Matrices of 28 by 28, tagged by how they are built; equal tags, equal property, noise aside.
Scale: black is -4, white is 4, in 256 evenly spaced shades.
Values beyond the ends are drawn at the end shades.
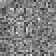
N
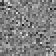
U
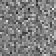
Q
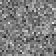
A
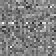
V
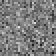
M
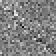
U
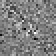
U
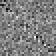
U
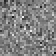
U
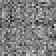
N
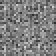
N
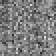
N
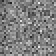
Q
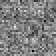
N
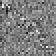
U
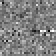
V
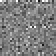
V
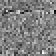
V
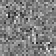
U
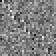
U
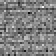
N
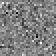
U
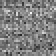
N
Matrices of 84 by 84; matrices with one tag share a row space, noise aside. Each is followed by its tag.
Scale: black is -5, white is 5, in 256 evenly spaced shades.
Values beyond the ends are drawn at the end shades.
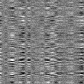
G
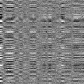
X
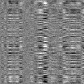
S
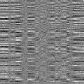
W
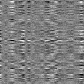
G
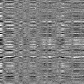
X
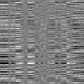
W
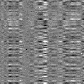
S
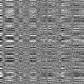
X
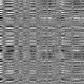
X
